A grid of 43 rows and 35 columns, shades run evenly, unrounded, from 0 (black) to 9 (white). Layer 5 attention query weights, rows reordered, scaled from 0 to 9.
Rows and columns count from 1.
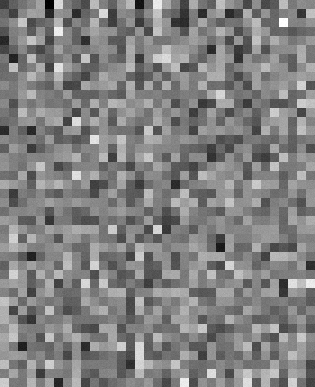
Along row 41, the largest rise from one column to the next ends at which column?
16
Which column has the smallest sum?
10
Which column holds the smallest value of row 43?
7
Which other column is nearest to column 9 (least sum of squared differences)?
27
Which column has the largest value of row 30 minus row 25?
11
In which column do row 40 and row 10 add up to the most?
34
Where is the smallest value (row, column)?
1, 6
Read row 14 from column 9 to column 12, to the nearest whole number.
8 5 6 5
